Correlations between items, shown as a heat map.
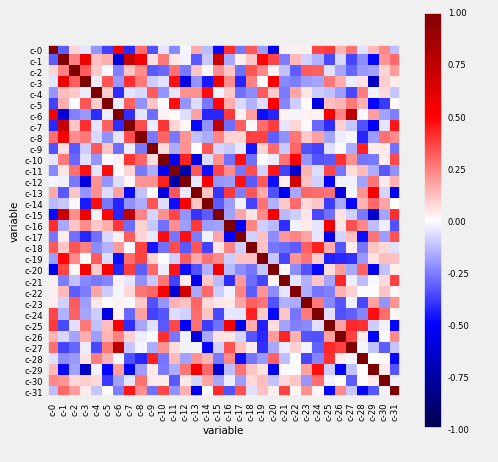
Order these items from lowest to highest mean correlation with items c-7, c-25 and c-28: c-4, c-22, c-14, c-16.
c-14, c-22, c-4, c-16
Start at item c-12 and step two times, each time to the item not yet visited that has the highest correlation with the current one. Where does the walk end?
c-10
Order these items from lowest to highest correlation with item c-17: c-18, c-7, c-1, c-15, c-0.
c-0, c-18, c-1, c-15, c-7
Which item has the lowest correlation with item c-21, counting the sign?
c-13
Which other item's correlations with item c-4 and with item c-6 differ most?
c-27
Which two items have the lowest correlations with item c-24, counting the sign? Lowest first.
c-5, c-20
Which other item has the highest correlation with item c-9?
c-28
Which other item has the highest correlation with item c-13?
c-29
